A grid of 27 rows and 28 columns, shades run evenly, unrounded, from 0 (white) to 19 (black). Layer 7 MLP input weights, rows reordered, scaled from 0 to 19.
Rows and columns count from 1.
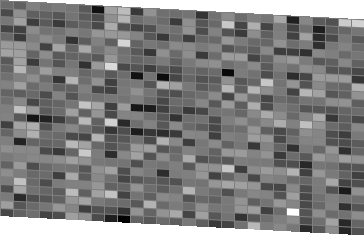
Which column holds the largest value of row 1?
8
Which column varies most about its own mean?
9
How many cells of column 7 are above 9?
19
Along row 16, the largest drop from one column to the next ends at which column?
2
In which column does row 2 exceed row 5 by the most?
25
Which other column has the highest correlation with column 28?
12
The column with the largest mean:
27
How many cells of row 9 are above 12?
8
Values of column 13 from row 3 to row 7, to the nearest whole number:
10 15 11 8 10
